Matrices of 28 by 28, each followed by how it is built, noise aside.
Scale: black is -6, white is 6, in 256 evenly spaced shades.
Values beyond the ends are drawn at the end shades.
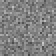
repeating columns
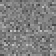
uneven rows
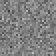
repeating columns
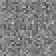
repeating columns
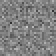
repeating columns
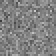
noise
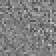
upper triangular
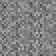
repeating rows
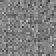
repeating rows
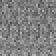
repeating columns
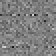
uneven rows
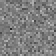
noise
